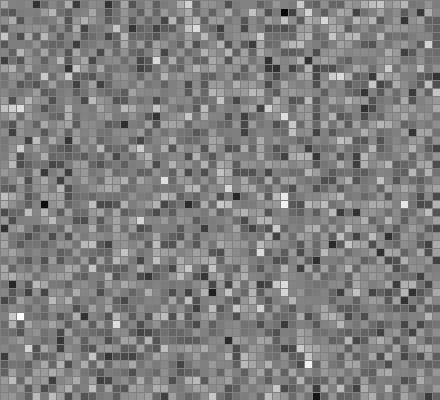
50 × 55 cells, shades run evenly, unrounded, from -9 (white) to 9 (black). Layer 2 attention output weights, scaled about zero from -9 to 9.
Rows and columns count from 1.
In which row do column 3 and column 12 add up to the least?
40
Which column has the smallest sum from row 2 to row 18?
39
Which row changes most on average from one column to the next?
37
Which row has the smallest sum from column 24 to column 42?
3
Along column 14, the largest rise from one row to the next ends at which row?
45
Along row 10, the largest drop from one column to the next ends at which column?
48
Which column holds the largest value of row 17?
52
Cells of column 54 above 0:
27
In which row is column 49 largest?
30
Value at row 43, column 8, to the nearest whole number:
5
